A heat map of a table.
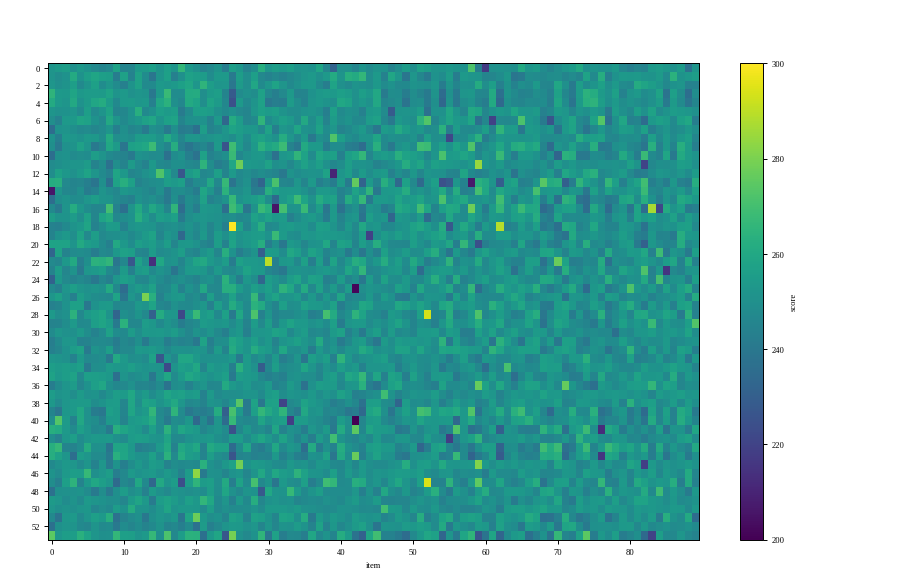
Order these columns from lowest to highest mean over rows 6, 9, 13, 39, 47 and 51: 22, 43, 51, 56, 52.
43, 22, 56, 51, 52
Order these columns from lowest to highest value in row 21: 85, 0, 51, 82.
0, 85, 51, 82
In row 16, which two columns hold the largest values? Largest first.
83, 58
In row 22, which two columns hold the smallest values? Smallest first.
14, 11
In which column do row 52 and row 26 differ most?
13
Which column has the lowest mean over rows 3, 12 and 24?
39
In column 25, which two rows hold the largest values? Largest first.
18, 53
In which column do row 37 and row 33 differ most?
15
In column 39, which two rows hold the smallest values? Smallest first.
12, 0
